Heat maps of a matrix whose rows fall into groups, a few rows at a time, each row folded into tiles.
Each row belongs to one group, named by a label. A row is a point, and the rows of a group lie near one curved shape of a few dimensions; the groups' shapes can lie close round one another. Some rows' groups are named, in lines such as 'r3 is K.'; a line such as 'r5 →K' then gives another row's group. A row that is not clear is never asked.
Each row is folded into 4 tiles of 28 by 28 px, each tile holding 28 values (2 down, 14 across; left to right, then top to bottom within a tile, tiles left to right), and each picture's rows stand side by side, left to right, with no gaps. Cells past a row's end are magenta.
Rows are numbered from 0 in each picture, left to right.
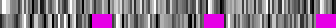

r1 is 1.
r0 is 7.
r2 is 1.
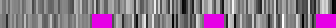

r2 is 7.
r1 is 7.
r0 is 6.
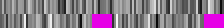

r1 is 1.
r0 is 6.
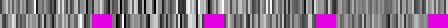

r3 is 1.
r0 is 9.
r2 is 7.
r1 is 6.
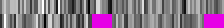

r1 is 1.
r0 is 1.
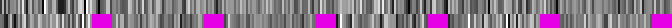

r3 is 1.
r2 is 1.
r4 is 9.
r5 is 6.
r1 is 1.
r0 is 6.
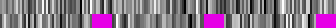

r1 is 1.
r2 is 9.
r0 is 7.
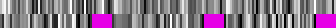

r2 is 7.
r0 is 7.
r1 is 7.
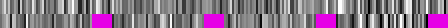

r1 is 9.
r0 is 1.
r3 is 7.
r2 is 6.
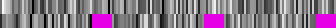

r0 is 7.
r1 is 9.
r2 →6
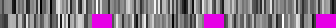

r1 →7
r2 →7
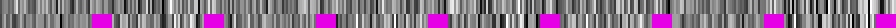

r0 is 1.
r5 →9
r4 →7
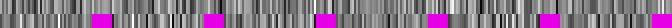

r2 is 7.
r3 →1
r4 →7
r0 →9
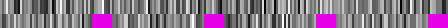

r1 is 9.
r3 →9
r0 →6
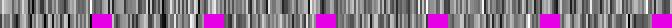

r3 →7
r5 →1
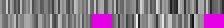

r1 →6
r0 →6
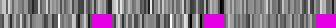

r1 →7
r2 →1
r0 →7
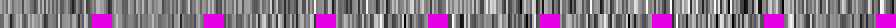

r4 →1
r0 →7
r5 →1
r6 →1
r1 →1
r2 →7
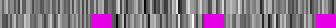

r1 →6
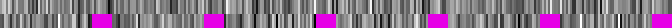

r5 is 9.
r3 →9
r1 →6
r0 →7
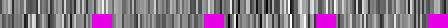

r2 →6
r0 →9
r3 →6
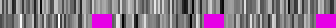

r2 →9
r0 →9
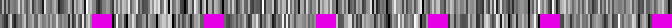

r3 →9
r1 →1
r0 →6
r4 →7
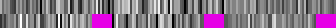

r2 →6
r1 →1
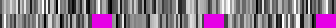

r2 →7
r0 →1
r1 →6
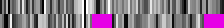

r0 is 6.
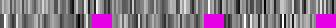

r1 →1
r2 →9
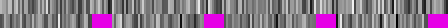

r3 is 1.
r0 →7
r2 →1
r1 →1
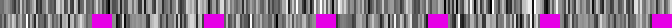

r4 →6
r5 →6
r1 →6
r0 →9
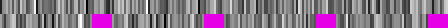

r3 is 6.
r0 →9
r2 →6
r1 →9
